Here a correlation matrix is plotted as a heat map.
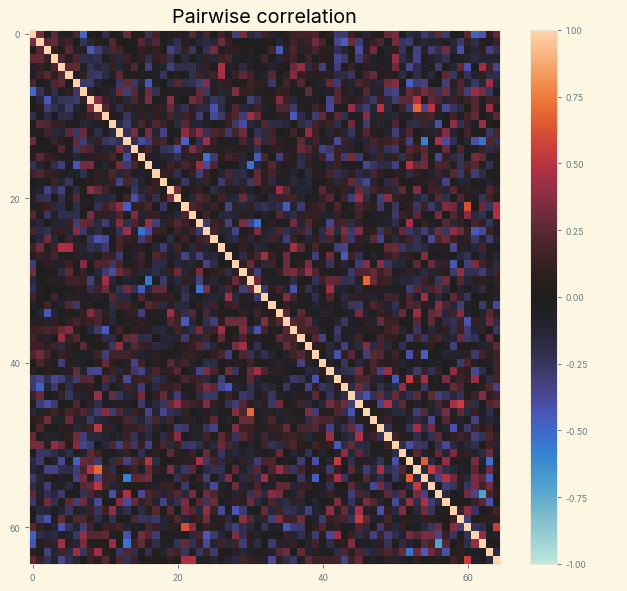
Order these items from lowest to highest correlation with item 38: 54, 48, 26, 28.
54, 26, 48, 28
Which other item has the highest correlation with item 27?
32
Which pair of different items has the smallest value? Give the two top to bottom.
56, 62
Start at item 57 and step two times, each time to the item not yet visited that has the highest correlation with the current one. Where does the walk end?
52
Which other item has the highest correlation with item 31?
41
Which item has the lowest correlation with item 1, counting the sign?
43
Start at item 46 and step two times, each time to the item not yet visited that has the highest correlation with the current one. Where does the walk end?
10
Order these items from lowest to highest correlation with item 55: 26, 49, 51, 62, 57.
57, 49, 26, 51, 62
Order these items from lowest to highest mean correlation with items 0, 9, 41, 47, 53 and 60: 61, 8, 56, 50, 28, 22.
61, 28, 50, 8, 22, 56
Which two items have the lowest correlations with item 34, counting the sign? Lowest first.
2, 15
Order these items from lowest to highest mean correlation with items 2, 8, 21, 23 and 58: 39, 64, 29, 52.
29, 39, 64, 52
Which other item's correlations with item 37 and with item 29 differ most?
4
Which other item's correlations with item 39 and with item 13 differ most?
62
